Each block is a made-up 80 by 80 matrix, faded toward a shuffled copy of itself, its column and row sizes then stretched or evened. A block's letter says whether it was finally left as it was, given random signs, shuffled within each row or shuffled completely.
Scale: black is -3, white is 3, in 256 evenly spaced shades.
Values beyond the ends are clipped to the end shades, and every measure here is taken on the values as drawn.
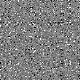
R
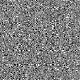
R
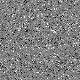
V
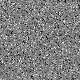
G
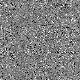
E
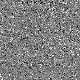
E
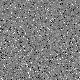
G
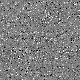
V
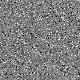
V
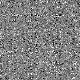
E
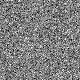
G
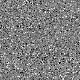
V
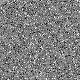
G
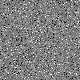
G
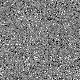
V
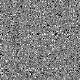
E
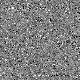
V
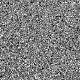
V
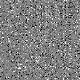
R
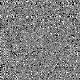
R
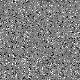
E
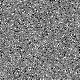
G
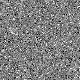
V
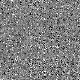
E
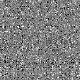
R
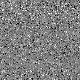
V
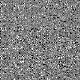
R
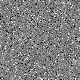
G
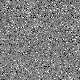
V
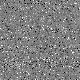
V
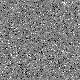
G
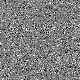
V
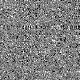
R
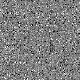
E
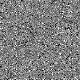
R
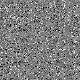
E
